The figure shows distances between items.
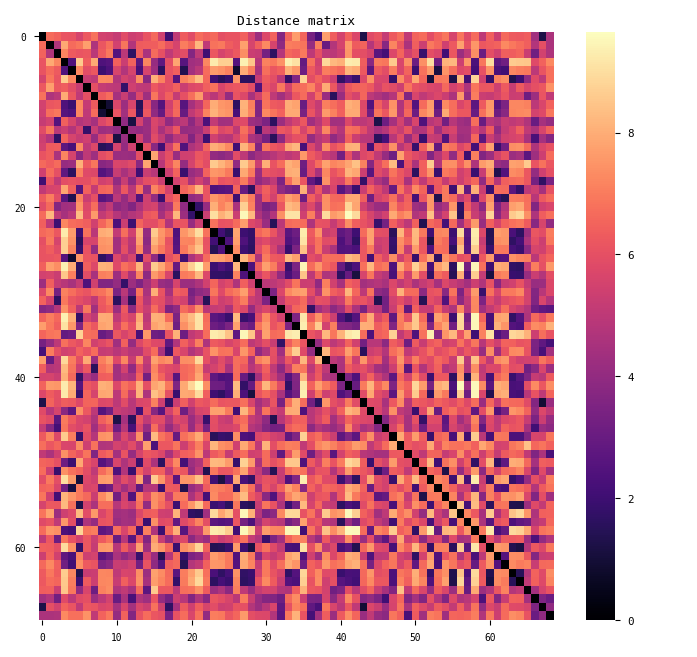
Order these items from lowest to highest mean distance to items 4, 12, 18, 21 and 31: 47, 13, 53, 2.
2, 53, 13, 47
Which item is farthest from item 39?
3
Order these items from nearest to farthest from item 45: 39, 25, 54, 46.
54, 46, 39, 25
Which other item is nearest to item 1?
38
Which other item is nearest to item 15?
48
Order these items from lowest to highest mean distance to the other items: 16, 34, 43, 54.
16, 43, 54, 34
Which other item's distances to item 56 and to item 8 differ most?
9
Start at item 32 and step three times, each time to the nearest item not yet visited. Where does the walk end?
49
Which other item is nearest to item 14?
57
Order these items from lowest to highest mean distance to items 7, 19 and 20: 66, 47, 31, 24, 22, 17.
66, 31, 22, 17, 47, 24
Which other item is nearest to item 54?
51
